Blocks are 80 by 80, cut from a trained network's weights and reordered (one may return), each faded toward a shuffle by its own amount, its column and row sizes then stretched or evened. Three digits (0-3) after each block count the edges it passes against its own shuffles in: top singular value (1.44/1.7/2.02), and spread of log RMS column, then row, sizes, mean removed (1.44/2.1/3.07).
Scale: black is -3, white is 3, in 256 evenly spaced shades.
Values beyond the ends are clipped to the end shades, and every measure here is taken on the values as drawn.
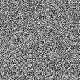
3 0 0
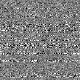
0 0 3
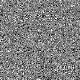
1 1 2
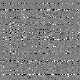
3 2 3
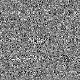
1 1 2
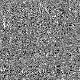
0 1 2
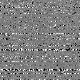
2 0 3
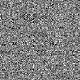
3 1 2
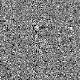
1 2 2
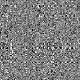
3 2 1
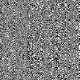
1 3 1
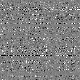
1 1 3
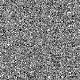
1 1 1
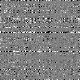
3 2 3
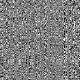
2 3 0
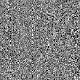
2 2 0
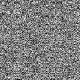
3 1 0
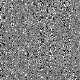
1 2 0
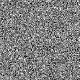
1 1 0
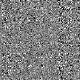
1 2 2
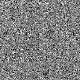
0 1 2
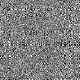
3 2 2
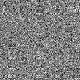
3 0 1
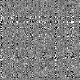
2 3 2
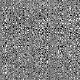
0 3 2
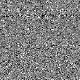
1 1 2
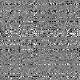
3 2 3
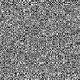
3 0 2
